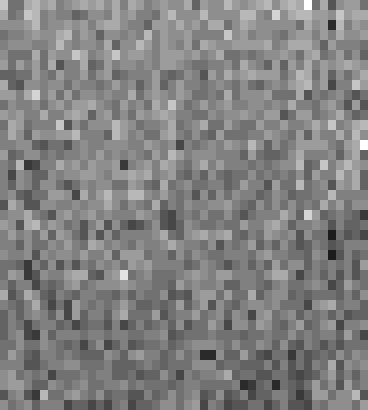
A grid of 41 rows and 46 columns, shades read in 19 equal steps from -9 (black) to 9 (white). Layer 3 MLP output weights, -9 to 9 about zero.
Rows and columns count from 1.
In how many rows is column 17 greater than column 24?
20
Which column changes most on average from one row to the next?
42
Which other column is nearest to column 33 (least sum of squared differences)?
30
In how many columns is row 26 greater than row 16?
17
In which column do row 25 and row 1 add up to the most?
39
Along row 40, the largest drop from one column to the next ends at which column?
46
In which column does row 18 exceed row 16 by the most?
43
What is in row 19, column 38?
4
